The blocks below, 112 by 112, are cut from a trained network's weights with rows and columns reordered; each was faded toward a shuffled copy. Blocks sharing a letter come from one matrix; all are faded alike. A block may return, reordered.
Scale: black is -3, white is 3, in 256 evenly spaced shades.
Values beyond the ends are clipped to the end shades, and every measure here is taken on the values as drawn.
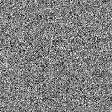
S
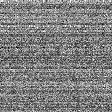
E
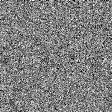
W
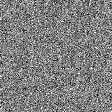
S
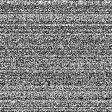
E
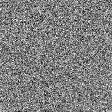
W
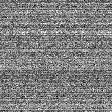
E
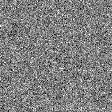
S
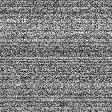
E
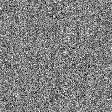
W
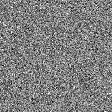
W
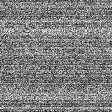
E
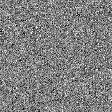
S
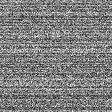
E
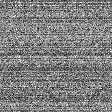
E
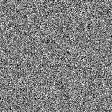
W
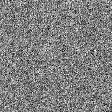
W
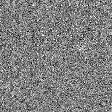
S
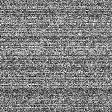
E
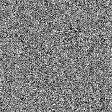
W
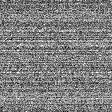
E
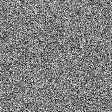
W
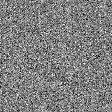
S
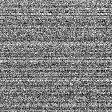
E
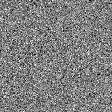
S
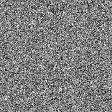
W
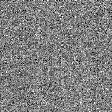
S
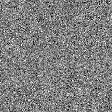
S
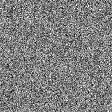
W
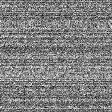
E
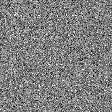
S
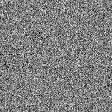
W
